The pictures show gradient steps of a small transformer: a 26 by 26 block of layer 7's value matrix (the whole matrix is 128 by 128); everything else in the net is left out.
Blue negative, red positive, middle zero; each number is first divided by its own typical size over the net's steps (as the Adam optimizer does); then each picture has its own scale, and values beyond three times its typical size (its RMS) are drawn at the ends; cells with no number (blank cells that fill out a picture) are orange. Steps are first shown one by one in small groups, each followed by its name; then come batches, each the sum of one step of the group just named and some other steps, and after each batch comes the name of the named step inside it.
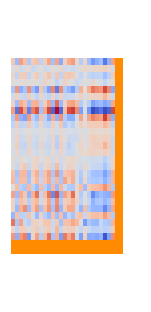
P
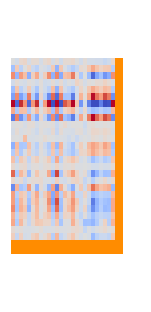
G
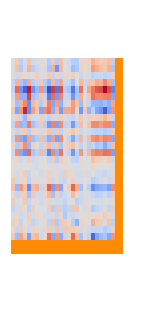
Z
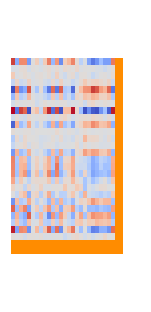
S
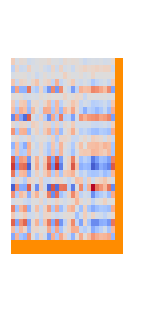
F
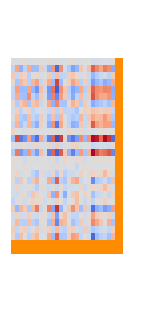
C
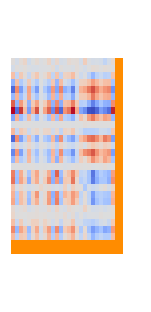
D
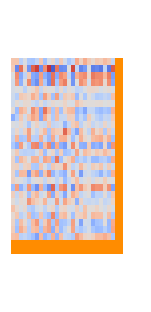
F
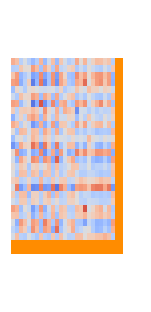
F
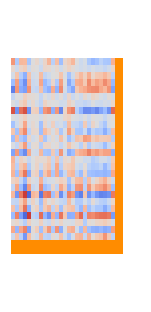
S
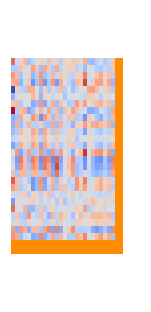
S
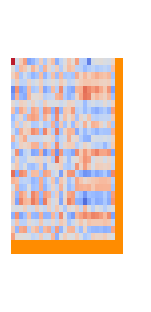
S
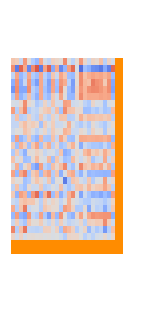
S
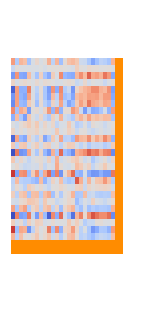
S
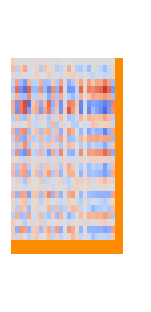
Z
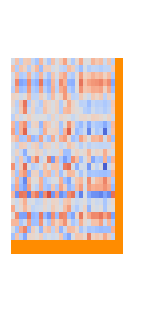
F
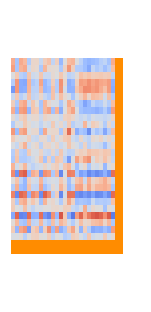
S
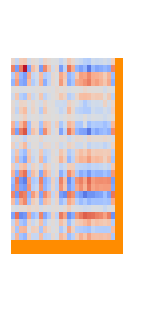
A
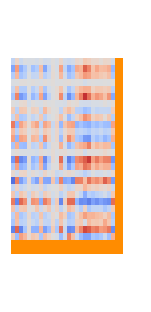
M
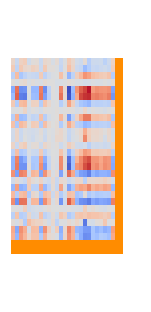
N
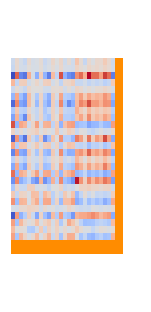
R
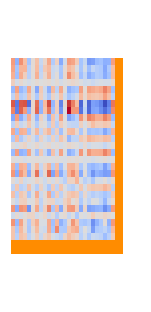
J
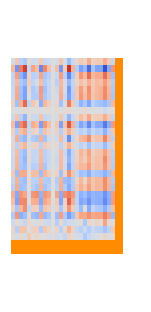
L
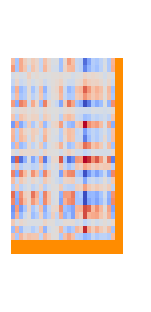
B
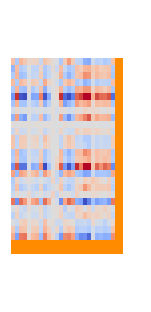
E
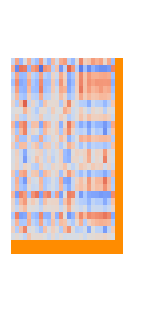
L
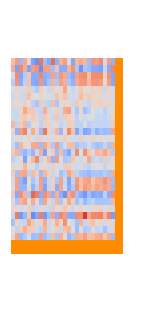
A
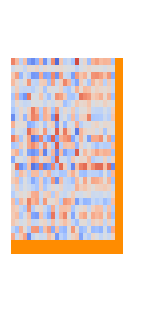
E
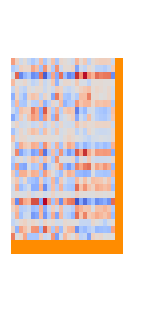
E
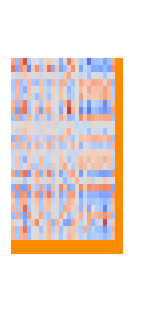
J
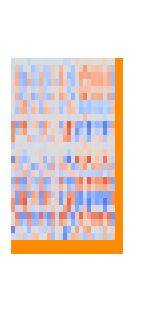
M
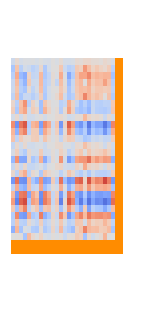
M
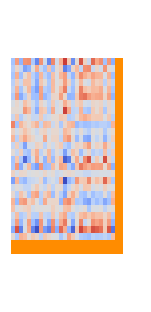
M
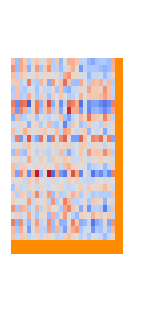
J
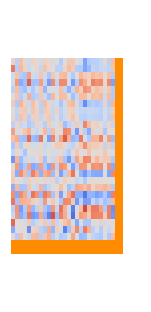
B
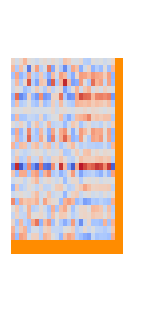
E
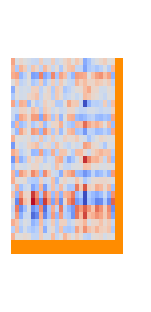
B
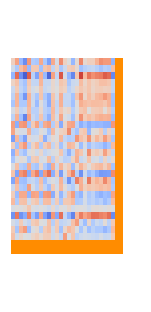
R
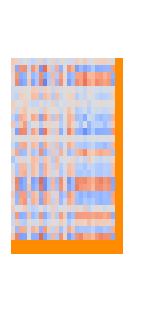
A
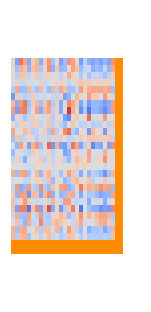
J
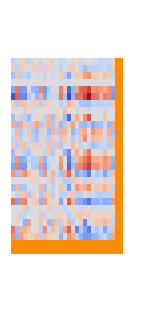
N
